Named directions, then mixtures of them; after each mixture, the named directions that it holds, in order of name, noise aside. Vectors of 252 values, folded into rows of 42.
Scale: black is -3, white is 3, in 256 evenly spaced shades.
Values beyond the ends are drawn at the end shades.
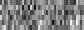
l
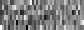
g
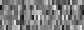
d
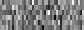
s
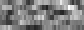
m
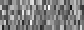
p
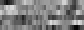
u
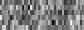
l.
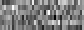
s, u.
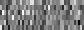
p.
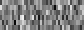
d.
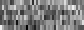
g, m.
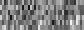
l.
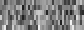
d, l.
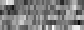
u.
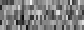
d, g, u.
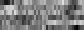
u.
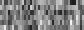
l, m.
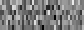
s.
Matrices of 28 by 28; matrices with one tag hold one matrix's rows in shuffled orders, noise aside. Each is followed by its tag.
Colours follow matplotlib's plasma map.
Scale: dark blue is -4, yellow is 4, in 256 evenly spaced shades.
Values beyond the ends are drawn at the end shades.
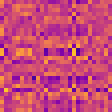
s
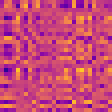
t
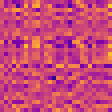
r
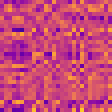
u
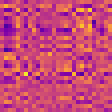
t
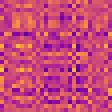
s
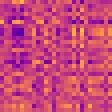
u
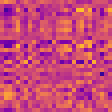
t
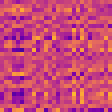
u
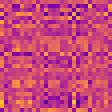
s
